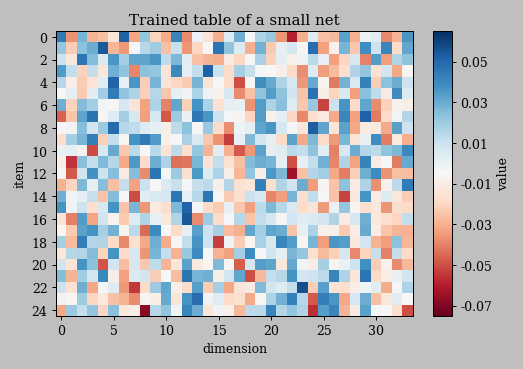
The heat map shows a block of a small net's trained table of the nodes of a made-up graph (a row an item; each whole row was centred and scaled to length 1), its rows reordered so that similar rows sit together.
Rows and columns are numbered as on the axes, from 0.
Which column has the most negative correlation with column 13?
8
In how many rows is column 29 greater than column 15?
22
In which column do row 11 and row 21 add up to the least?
1
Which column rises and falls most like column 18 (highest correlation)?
9
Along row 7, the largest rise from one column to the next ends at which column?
29
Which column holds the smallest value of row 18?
15
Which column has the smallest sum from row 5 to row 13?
26
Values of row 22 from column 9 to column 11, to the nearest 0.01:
0.02 0.03 -0.01
